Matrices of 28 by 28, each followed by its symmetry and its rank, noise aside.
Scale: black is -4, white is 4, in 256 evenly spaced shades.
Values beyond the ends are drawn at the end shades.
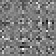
symmetric, rank four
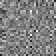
no symmetry, rank four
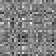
no symmetry, rank four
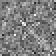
symmetric, rank eight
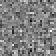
antisymmetric, rank eight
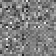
no symmetry, rank six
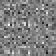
no symmetry, rank four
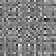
antisymmetric, rank four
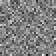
no symmetry, rank eight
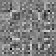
symmetric, rank four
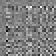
antisymmetric, rank four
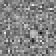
symmetric, rank six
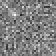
symmetric, rank eight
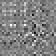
no symmetry, rank four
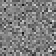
no symmetry, rank six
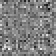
antisymmetric, rank six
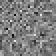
symmetric, rank eight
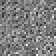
symmetric, rank eight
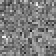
symmetric, rank six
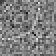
symmetric, rank eight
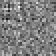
antisymmetric, rank eight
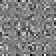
no symmetry, rank four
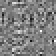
antisymmetric, rank six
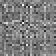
no symmetry, rank four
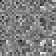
symmetric, rank four
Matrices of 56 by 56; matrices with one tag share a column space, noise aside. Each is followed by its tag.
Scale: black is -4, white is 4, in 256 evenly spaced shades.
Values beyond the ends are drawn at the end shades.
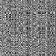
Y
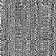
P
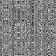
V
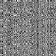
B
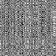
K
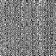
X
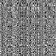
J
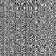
J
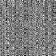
X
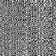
X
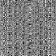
X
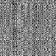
P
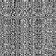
B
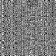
X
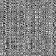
K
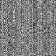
V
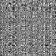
J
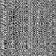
K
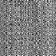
X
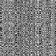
Y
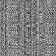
Y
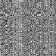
B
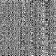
X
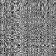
J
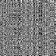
X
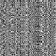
B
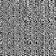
X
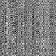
K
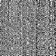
X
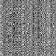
Y
